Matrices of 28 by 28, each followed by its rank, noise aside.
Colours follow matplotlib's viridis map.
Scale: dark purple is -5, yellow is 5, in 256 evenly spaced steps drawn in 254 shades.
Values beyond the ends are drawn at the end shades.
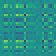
one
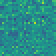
six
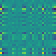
one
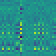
two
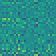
three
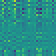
two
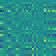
two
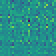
four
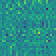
six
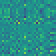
three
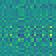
two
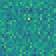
six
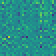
four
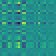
one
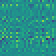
three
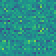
four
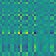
one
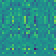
two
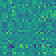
four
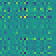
two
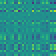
one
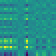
one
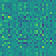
three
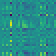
two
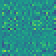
three
